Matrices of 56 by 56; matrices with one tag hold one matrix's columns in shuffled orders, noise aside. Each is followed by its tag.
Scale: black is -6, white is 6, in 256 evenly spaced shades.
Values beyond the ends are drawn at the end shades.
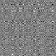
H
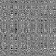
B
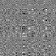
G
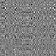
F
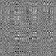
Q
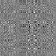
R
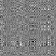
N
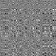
G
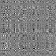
B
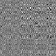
F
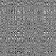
Q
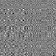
G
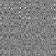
F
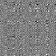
H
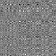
H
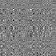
G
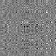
R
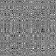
B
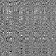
Q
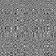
G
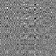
F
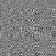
G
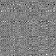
H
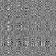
N
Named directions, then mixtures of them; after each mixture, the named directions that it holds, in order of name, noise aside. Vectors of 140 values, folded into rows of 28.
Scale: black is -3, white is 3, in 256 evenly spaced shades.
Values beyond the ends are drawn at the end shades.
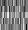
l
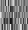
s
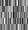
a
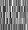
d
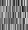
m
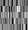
a, d, l.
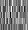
d.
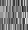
m.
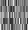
l, s.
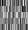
l, m.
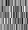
a, d, m.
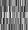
d, l.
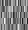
a.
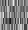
a, l, s.
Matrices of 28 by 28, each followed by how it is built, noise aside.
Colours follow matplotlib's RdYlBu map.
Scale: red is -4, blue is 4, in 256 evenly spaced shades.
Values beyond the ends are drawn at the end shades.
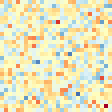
Hankel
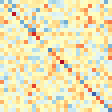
diagonal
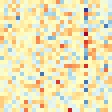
uneven columns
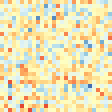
blocks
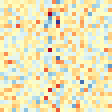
uneven columns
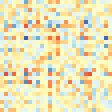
low rank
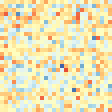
blocks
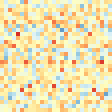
repeating columns
